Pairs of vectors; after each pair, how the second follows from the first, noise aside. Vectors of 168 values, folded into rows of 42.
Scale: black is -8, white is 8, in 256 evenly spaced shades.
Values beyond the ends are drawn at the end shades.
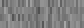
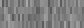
copied.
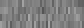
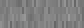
wrapped around, negated, shrunk.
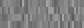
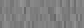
wrapped around, negated, shrunk.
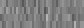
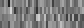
reversed, negated, scaled up.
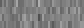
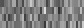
reversed, negated, scaled up.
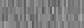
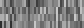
wrapped around, negated, scaled up.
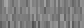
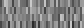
scaled up.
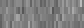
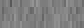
wrapped around, negated, shrunk.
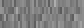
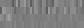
wrapped around, partly zeroed.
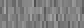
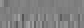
wrapped around, partly zeroed.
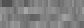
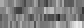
reversed, negated, scaled up.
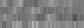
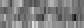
scaled up.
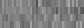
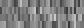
wrapped around, negated, scaled up.
